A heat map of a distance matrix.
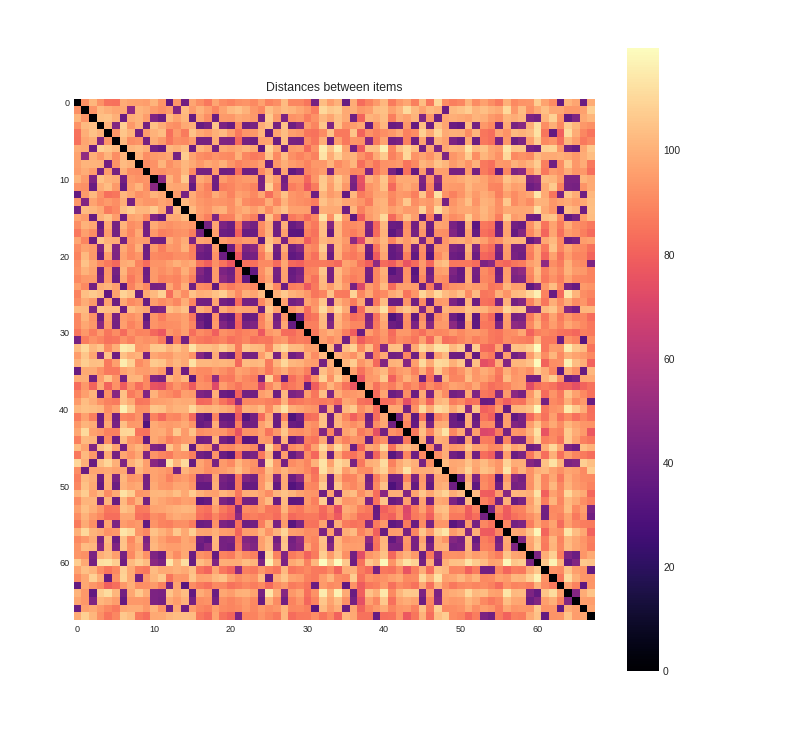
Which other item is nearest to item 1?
48
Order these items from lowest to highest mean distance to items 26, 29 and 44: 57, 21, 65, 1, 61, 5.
5, 57, 21, 61, 65, 1
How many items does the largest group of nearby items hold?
24
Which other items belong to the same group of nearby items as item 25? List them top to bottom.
4, 8, 62
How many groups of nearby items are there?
8
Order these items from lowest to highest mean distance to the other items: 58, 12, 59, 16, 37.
16, 58, 59, 37, 12
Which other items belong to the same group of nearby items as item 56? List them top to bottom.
32, 34, 40, 43, 51
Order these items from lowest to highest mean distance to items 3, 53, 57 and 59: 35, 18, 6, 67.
67, 18, 6, 35
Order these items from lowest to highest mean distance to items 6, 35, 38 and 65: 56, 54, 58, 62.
58, 54, 62, 56
